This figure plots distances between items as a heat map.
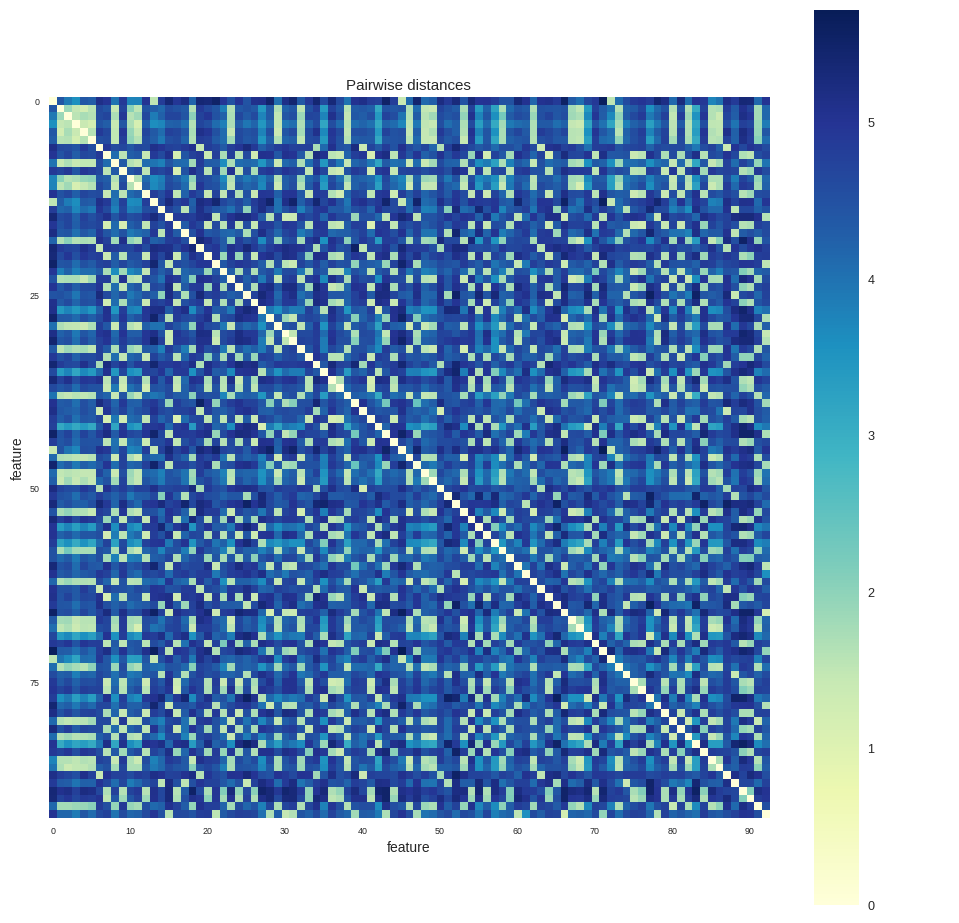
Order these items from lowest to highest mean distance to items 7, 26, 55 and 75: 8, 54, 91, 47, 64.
64, 54, 8, 91, 47
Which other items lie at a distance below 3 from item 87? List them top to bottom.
6, 19, 34, 40, 50, 63
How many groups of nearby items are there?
8
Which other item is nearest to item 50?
40
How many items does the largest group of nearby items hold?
27
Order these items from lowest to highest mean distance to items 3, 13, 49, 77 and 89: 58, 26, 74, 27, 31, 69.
58, 69, 27, 26, 74, 31
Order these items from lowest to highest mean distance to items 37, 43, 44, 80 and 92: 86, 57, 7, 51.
7, 86, 57, 51
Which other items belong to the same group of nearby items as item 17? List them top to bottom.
14, 25, 51, 65, 74, 88
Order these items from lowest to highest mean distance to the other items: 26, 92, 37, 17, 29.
29, 37, 26, 92, 17
